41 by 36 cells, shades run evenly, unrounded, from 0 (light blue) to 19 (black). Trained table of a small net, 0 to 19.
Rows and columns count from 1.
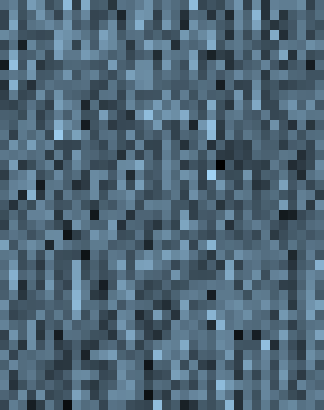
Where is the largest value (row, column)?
17, 25
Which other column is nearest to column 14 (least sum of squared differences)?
28
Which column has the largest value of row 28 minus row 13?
24
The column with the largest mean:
33
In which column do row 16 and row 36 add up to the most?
34
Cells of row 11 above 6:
31
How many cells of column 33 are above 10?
28
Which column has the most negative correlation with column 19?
9
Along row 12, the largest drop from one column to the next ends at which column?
16
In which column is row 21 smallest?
32
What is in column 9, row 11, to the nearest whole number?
8
